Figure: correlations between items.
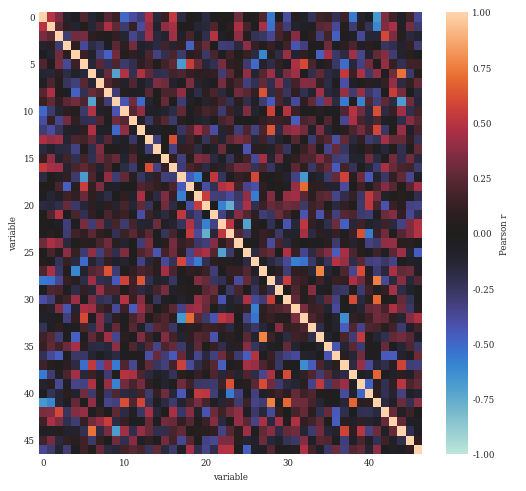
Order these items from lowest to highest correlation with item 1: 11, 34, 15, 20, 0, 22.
20, 22, 11, 34, 15, 0
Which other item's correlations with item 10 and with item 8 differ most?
41
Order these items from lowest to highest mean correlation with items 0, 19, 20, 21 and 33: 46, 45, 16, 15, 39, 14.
39, 46, 45, 14, 16, 15
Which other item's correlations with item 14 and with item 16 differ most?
13
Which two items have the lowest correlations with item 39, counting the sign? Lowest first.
9, 40
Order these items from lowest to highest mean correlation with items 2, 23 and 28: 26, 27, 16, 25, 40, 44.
40, 26, 27, 25, 16, 44
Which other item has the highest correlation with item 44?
6
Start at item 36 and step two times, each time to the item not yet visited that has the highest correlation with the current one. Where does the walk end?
17
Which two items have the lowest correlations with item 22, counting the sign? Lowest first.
25, 20
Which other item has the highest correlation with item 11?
38
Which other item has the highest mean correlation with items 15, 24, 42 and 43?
1
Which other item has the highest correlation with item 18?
32
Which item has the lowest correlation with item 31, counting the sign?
26
